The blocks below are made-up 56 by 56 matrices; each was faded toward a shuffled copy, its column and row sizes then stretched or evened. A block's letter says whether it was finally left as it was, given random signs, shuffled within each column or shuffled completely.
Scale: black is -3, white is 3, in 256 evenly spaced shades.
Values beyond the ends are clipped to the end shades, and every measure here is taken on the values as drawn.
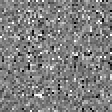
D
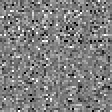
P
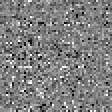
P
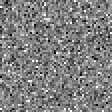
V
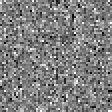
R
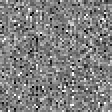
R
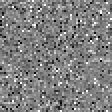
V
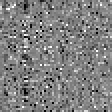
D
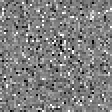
R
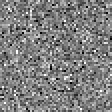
V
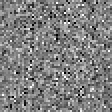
R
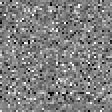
D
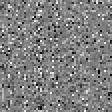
R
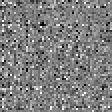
P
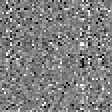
D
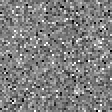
V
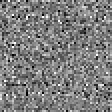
P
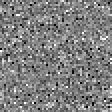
V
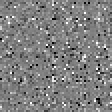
P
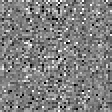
D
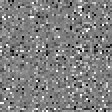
D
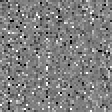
R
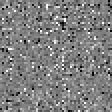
P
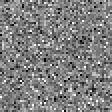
V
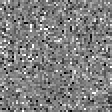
V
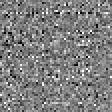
D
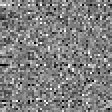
D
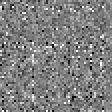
P
